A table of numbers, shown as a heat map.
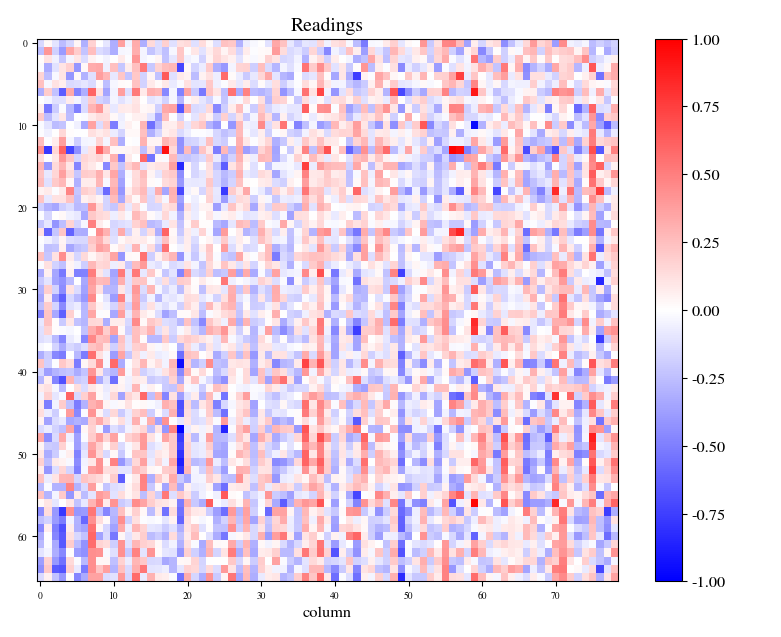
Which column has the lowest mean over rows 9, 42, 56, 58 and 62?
49
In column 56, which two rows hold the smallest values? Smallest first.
56, 43
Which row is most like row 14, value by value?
53
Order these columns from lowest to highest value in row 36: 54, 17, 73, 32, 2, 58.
2, 32, 73, 58, 54, 17
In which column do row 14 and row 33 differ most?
3
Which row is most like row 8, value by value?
44
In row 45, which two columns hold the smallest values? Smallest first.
19, 25
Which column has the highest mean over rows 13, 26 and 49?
75
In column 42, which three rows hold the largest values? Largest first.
60, 57, 47
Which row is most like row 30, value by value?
32
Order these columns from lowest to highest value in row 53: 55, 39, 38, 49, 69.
39, 69, 55, 49, 38
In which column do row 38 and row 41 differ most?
43
